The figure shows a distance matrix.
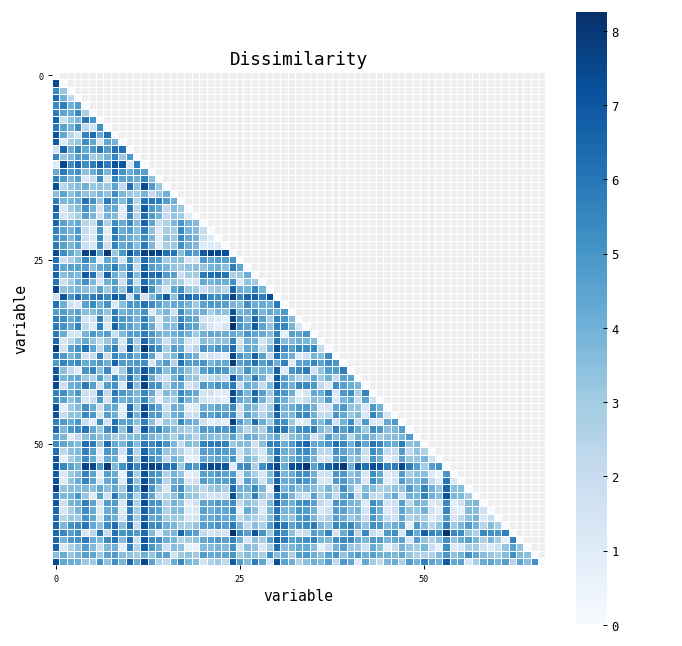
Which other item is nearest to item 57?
5
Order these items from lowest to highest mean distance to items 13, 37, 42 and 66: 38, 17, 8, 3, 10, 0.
38, 3, 17, 8, 10, 0
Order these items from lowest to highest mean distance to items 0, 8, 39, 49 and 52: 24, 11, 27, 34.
11, 27, 34, 24
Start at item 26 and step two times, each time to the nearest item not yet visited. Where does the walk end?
61
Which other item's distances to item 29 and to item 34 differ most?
56
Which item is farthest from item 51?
12
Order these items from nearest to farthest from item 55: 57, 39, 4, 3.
57, 3, 39, 4
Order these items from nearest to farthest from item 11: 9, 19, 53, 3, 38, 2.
19, 9, 2, 38, 3, 53
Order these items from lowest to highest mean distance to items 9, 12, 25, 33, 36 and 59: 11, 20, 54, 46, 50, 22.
54, 46, 11, 22, 20, 50
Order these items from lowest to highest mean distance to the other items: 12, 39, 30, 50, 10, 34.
34, 50, 39, 10, 30, 12
